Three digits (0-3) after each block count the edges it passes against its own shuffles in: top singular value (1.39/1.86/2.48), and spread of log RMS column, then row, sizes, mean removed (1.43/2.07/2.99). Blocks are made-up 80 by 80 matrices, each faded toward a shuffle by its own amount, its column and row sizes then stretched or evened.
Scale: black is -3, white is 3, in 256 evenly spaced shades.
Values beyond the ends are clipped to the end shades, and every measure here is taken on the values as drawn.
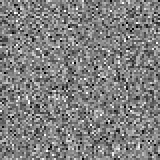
2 0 0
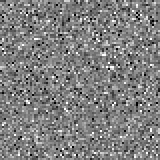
0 0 1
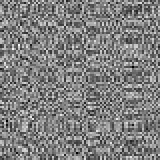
3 0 0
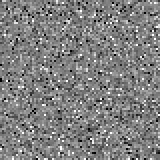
0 0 1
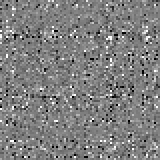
0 2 2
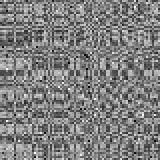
3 0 1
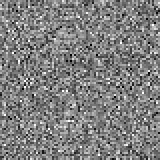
2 0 0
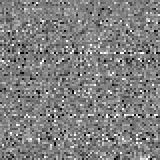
1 0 3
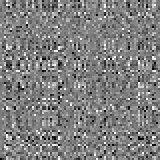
3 2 2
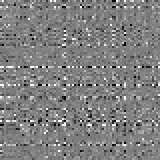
3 2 3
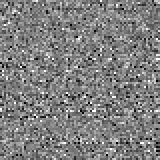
1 0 2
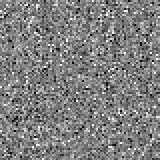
1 0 0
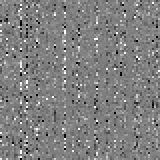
0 3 0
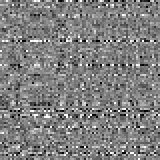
3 0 3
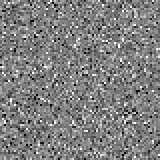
2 0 0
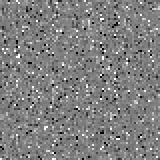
0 1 0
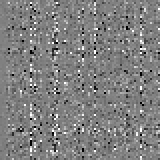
1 3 2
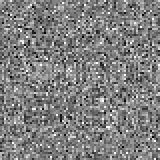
2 0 0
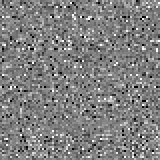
2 1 2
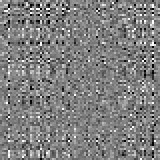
3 3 2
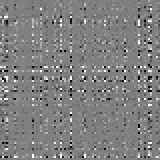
3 3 3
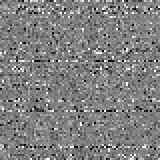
2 0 3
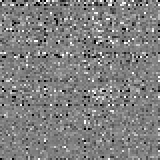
1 2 3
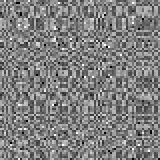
3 0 0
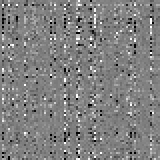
2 3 2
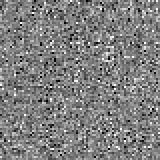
1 1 1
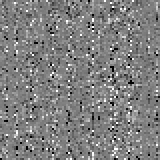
1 3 0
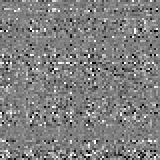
0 2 3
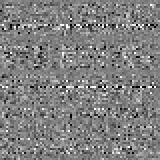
1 1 3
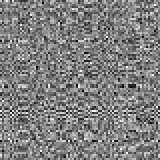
3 0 2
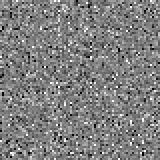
0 1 1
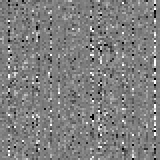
1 3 0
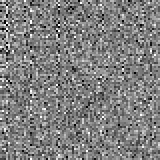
2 2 0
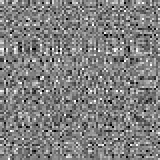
3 0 2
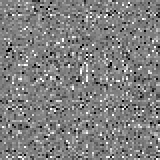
2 1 1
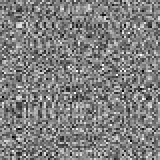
3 1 1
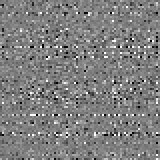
2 2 3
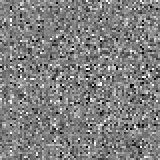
0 2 2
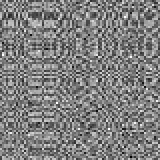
3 0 1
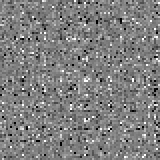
1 2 2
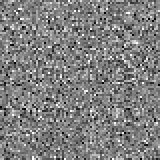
2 0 1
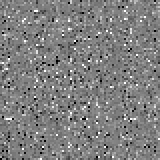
0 2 1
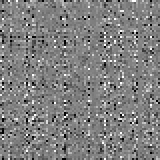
2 3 2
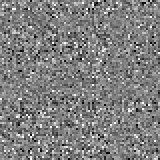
1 1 2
